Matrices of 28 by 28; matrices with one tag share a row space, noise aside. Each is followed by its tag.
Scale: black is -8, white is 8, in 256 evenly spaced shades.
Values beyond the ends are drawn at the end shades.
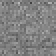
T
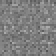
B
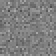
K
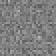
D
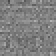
K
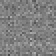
D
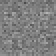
B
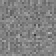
D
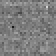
B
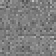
K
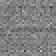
K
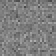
T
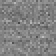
B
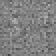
B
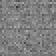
T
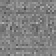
K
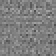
D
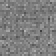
K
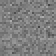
B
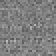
D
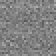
K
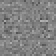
B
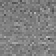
B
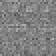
T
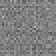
D
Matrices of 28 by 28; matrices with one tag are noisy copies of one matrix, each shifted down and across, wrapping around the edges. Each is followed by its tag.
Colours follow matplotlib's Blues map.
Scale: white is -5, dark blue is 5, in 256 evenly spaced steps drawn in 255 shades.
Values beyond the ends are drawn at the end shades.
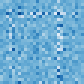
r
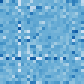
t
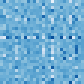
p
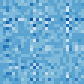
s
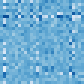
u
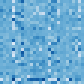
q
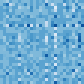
p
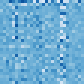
r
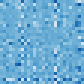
s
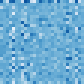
t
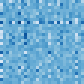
p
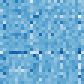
q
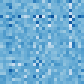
s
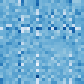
u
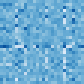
q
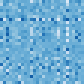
p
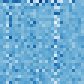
r
